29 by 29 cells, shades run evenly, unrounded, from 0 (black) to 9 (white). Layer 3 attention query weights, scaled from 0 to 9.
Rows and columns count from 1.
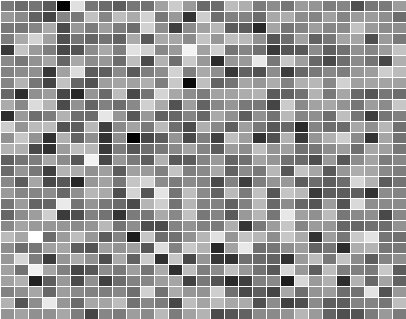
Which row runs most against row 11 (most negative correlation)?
12
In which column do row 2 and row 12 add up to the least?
14
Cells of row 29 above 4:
22
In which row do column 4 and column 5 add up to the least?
1
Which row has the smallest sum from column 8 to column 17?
13
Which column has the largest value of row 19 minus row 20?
5
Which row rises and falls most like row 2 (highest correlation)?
8
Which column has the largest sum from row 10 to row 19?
7
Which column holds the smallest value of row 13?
10
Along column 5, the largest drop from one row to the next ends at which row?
20
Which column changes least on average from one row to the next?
15
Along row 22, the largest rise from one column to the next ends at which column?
11
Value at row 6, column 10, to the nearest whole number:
7
